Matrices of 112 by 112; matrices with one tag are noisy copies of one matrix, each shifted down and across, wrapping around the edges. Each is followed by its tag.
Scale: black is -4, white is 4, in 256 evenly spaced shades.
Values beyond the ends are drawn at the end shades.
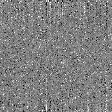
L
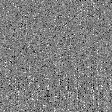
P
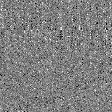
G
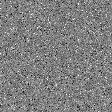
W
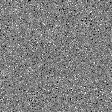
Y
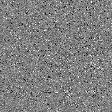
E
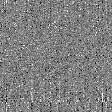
L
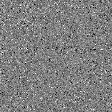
E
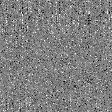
G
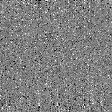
G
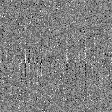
L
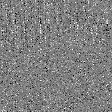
P
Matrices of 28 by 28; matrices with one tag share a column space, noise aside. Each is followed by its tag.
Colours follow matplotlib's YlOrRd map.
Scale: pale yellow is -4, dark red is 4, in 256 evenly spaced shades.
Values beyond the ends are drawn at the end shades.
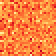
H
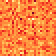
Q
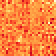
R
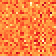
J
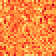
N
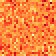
N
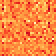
H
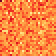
Q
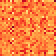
Q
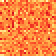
Q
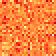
R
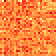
Q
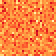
H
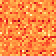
H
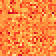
J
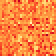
R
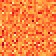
J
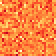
H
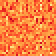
N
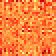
Q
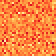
J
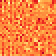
R
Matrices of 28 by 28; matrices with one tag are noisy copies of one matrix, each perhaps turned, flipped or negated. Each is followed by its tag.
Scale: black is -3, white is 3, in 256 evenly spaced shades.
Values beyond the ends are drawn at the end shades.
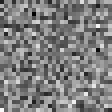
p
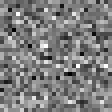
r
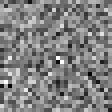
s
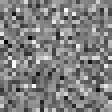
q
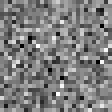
q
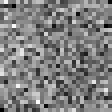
p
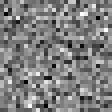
r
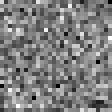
p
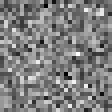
q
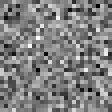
r
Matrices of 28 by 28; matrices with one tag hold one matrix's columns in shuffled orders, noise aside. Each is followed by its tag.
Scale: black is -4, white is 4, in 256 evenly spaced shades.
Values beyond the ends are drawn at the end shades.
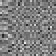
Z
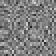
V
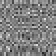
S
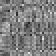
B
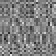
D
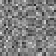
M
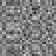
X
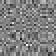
S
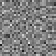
Z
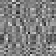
D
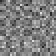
M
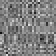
D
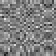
S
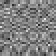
S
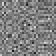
Z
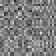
M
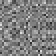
V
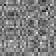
M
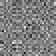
Z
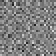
Z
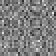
M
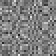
X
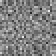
X
